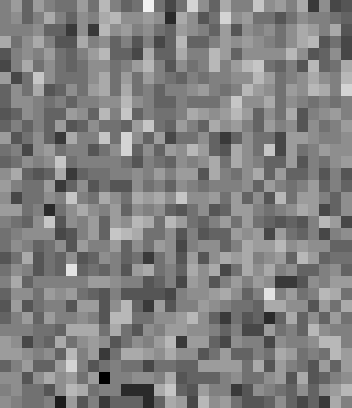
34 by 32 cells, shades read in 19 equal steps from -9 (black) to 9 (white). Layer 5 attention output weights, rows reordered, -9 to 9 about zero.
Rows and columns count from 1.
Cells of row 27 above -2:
21
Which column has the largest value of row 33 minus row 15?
7
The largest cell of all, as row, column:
1, 14
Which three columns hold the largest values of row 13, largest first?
12, 25, 18
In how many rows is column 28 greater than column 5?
14
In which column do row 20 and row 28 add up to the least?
6
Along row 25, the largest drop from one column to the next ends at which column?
26
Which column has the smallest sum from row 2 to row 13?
16
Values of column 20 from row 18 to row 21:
-3 0 -2 1
